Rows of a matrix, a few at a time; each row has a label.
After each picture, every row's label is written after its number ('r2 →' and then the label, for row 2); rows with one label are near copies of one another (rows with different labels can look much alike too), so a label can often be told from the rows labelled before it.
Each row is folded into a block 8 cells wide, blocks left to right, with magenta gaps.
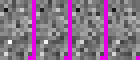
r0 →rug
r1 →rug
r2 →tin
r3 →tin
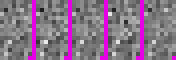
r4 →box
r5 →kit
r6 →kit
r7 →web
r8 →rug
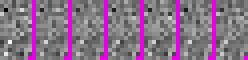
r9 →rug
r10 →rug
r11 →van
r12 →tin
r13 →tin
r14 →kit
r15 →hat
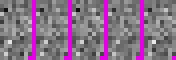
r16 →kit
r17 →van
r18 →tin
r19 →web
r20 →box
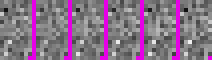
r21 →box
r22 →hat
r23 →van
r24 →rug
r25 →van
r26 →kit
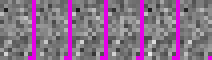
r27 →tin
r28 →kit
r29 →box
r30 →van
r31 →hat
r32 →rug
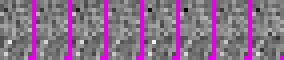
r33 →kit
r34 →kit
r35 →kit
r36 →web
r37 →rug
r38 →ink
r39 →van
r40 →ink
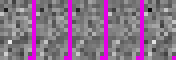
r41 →rug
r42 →hat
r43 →ink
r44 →hat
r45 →rug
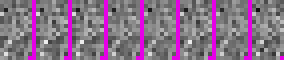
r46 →hat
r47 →web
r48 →web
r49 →ink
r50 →ink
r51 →kit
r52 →ink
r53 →tin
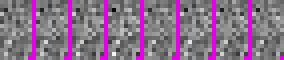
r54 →kit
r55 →box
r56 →web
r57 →van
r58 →box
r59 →hat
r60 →tin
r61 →tin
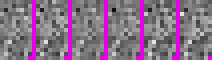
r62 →box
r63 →tin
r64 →box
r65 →ink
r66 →hat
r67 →web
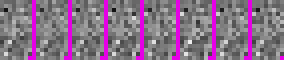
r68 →van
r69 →tin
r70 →tin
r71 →tin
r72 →kit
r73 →web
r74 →hat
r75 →hat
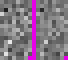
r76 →hat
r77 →rug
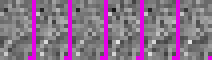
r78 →ink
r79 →web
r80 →ink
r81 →kit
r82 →web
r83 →web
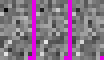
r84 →ink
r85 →rug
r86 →web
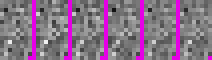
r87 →box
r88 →web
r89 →hat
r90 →ink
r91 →rug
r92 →box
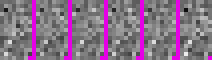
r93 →van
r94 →tin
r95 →rug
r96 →tin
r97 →kit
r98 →ink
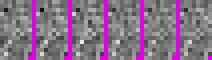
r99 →ink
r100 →ink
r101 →web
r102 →kit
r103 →box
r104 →box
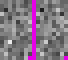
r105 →kit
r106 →tin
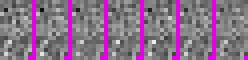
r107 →hat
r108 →ink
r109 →kit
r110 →kit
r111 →box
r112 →hat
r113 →box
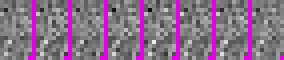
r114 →van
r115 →hat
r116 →tin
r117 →ink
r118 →rug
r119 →hat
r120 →hat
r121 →box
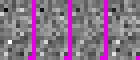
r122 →rug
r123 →tin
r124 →hat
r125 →van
